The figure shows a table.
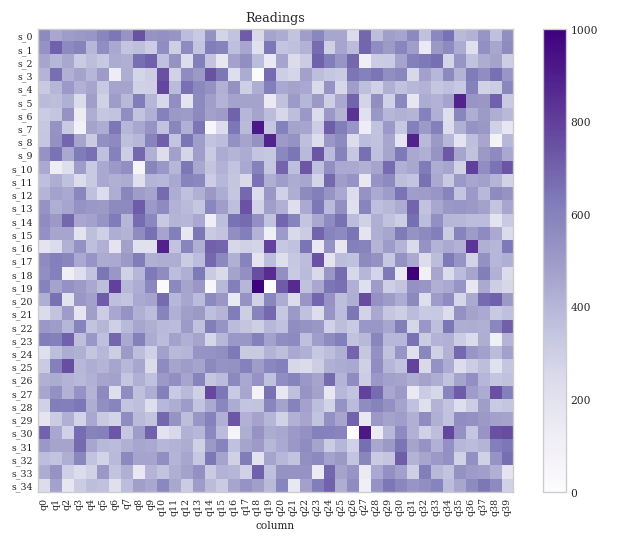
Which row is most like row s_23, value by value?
s_14
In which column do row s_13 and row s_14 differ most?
q14
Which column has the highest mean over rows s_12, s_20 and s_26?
q10
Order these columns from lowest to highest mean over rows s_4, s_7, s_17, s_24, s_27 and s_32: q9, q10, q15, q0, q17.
q0, q9, q17, q15, q10
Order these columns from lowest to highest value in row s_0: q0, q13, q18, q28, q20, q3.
q18, q13, q28, q20, q3, q0
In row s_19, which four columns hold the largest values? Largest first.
q18, q21, q6, q20
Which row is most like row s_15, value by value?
s_2
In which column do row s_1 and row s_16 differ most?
q36
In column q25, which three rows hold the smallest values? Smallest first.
s_16, s_4, s_3
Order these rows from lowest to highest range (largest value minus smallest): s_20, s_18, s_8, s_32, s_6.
s_32, s_20, s_6, s_8, s_18
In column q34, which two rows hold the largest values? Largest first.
s_30, s_9
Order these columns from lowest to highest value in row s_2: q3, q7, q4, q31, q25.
q3, q4, q7, q25, q31
